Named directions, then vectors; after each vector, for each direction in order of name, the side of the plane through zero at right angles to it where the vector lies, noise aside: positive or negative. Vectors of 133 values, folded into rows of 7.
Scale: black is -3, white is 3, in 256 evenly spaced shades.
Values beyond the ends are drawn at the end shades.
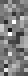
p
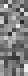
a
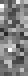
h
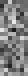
positive, negative, positive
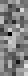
positive, positive, negative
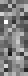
negative, negative, negative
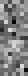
negative, positive, negative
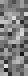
positive, negative, negative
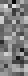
positive, positive, positive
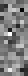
negative, negative, positive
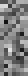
positive, positive, positive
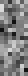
negative, positive, negative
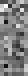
positive, positive, positive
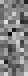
positive, negative, negative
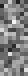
positive, negative, positive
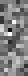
negative, negative, positive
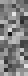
positive, negative, negative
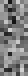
negative, positive, negative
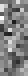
positive, positive, negative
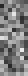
positive, negative, negative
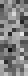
positive, negative, negative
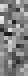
positive, positive, negative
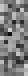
positive, positive, negative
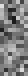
negative, positive, negative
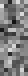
negative, positive, negative
